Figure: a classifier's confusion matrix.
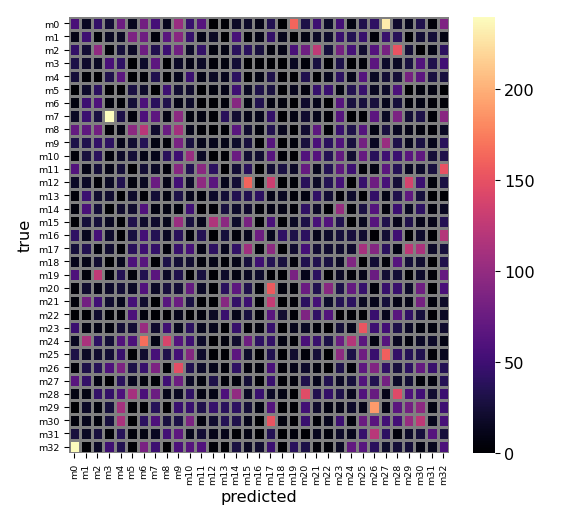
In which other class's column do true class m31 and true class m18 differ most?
m26
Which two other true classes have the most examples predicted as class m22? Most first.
m20, m15
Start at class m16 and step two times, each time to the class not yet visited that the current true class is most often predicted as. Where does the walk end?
m0
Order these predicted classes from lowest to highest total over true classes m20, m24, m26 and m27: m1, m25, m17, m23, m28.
m28, m23, m1, m25, m17
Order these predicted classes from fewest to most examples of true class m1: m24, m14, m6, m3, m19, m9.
m19, m3, m24, m14, m6, m9
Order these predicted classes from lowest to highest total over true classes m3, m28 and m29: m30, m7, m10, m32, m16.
m16, m10, m32, m7, m30
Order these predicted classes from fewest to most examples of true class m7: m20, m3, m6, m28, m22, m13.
m22, m20, m13, m6, m28, m3
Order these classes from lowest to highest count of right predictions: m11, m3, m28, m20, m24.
m3, m20, m11, m24, m28
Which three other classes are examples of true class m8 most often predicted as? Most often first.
m6, m9, m5
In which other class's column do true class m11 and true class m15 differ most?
m32
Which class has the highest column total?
m9
